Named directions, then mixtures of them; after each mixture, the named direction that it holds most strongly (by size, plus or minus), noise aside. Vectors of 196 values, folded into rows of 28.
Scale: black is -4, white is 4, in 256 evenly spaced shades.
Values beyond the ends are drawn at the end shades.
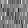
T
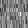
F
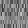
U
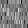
T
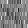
T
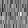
U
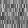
U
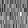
U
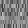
U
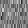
U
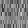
U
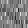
T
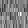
F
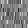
T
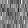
T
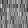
F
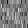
T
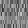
U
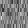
U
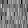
T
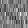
F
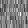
F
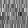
U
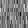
F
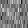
T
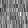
F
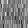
T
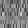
U
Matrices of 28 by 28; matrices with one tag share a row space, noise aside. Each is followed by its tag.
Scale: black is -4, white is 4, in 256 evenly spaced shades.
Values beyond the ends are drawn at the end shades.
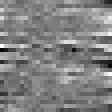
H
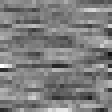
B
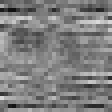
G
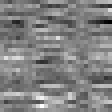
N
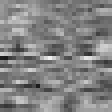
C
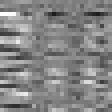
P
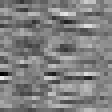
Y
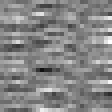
N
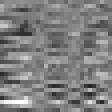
P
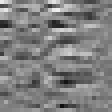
Y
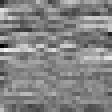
G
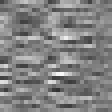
Y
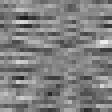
C
